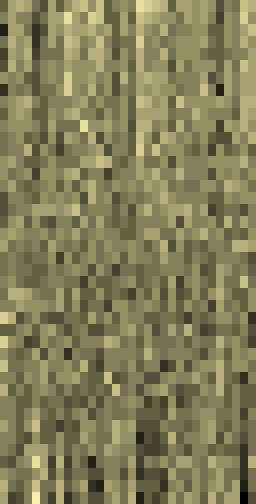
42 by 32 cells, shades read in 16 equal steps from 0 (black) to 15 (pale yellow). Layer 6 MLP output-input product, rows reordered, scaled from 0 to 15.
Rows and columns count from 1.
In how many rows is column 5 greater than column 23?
16
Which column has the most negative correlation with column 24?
1
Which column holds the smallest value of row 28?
26
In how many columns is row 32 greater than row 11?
10
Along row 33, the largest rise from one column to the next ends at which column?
15
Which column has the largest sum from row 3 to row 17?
18
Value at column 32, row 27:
3
